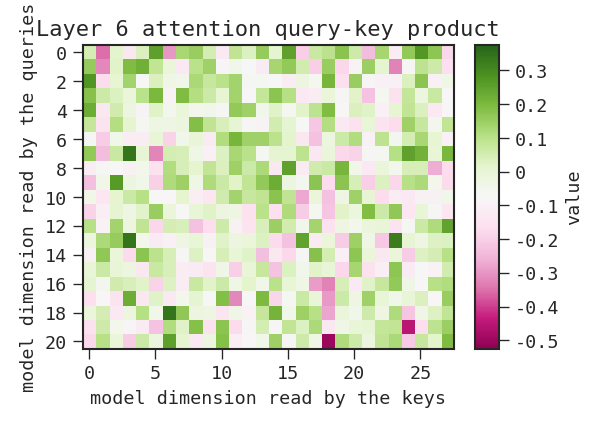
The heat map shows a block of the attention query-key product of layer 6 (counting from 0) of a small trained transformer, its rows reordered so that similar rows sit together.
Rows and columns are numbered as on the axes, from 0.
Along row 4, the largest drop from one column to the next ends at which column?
1
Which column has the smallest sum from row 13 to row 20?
18
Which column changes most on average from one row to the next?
14
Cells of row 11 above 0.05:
6
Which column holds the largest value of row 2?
0
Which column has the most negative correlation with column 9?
27
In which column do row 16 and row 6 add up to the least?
17
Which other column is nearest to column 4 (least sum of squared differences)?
26
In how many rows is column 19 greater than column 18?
12
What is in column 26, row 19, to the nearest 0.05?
0.1
